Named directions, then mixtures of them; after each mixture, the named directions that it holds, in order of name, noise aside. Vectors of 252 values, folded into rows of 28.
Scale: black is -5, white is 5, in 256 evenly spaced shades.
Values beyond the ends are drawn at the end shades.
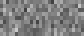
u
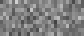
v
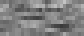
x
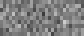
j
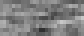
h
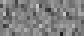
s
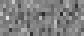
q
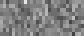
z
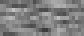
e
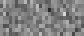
s, z.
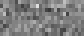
s, x.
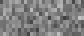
u, v.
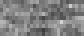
h.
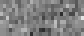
h, q.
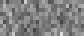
s, u, z.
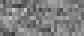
e, j, u.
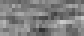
h.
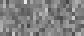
z.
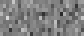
q.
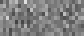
q, v, z.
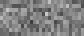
e, j, v.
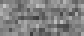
h, q, x.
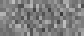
j, q, s.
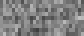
h, u, v.
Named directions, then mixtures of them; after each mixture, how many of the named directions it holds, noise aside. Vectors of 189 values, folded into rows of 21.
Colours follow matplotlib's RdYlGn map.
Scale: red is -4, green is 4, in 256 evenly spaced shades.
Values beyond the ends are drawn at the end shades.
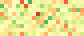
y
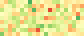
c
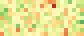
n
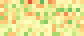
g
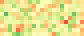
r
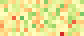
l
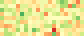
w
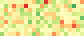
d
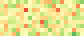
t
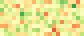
two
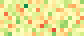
four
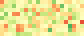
two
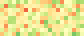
one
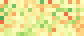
four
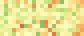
two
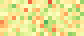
four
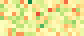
two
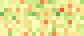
one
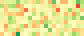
one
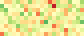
four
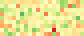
one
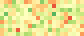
three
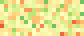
one
